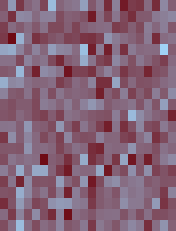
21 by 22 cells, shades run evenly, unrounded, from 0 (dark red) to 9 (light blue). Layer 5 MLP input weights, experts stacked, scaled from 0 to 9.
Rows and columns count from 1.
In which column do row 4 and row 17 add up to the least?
12
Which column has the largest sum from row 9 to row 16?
4
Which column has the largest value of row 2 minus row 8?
13
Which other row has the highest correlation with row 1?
5
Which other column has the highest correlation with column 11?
2
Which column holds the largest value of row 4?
3
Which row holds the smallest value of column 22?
11
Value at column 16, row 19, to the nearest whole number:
6
